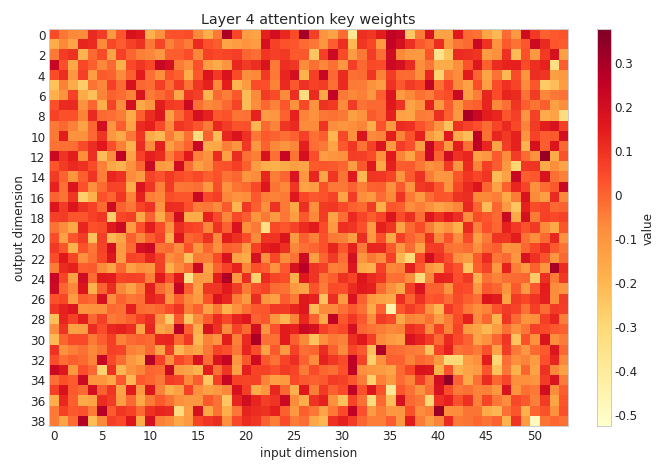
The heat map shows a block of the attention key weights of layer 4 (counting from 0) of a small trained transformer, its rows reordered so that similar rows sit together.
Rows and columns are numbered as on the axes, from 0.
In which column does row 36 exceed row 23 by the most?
43
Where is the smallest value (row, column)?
38, 50
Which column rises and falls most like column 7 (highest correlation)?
17
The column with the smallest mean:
46
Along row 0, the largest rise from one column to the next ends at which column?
32
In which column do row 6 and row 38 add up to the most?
29
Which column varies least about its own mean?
30
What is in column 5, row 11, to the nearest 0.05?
0.15
